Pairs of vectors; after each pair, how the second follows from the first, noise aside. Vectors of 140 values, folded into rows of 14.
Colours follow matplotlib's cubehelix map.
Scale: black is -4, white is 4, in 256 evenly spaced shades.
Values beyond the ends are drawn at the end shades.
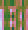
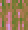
wrapped around, shrunk.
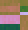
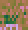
negated, partly zeroed.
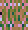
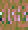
negated, partly zeroed.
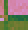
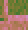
negated, shrunk.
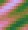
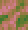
wrapped around, negated, shrunk.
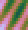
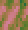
wrapped around, negated, shrunk.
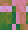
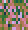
shuffled.
